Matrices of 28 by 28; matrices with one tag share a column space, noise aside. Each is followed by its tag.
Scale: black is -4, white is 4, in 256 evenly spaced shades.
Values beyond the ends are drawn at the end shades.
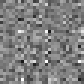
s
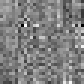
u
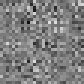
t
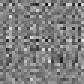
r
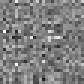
s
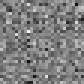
t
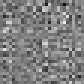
t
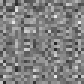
t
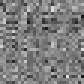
t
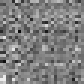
s
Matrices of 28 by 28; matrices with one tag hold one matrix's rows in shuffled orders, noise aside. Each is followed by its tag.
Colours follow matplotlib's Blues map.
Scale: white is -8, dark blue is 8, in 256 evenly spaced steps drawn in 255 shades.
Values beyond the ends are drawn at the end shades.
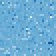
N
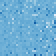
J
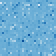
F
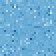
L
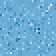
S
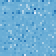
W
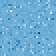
S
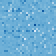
W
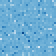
F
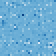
F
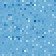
W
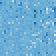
J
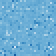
L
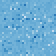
W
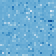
N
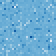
L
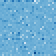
W
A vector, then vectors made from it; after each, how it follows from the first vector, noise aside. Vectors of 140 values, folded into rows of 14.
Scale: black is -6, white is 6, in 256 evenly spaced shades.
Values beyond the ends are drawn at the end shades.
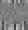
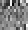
wrapped around, negated, scaled up.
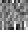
negated, scaled up.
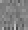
negated, partly zeroed.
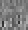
wrapped around.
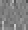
negated, partly zeroed.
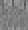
reversed, shrunk.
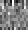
reversed, negated, scaled up.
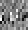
wrapped around, negated, scaled up.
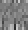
copied.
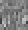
wrapped around.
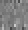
negated, partly zeroed.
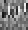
wrapped around, negated, scaled up.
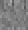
reversed, shrunk.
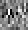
wrapped around, negated, scaled up.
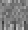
copied.
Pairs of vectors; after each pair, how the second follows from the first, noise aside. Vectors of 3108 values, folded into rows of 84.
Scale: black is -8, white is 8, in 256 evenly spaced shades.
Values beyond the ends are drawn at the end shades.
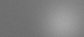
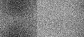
wrapped around, negated, scaled up.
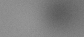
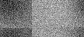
wrapped around, scaled up.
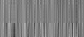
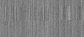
wrapped around, negated, shrunk.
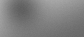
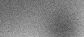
reversed.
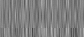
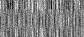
reversed, scaled up.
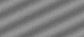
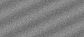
negated, shrunk.
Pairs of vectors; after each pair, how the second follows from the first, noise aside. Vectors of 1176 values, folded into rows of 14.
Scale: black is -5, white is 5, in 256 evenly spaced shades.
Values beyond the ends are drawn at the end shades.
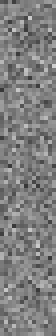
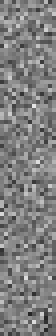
wrapped around.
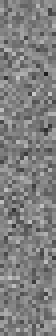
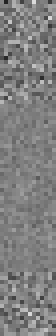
wrapped around, partly zeroed.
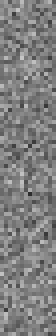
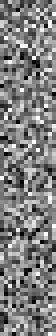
negated, scaled up.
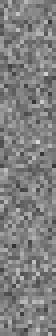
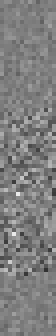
reversed, partly zeroed.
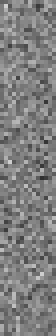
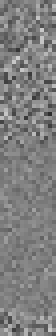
reversed, partly zeroed.
